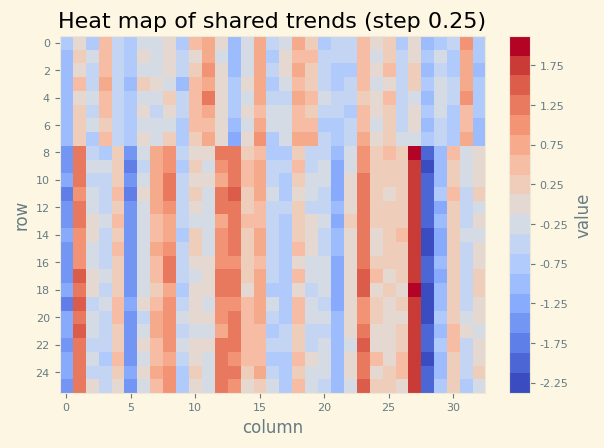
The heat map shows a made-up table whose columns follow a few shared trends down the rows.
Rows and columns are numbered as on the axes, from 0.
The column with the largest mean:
27
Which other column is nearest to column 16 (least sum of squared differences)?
9
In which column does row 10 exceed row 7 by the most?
13
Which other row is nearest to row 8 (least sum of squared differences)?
12
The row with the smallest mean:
6
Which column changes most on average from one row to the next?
18
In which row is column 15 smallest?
25
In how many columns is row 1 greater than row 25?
13
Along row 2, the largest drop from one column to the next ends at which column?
32
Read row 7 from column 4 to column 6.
-0.5 -0.75 0
